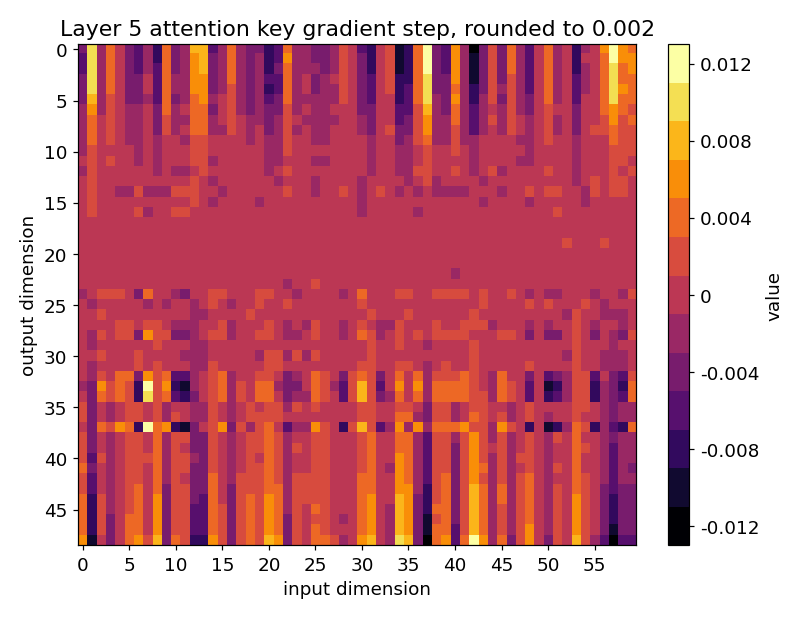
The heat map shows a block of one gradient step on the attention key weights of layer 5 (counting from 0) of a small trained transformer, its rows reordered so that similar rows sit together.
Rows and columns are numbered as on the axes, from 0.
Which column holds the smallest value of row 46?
37
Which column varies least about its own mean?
49
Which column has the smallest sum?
11
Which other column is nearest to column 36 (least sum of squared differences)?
9
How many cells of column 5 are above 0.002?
5
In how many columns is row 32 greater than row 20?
26
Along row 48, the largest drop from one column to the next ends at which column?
1
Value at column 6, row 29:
0
